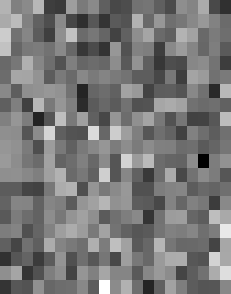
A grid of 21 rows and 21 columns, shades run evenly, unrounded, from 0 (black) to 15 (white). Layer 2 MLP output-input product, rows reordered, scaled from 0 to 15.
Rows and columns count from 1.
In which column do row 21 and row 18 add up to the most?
10
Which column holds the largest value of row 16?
20
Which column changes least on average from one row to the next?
18
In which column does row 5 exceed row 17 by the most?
3
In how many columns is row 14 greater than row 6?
9
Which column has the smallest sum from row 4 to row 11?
8
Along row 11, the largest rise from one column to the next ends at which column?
5
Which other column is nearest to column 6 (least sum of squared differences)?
16
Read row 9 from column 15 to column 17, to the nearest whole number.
7 5 7
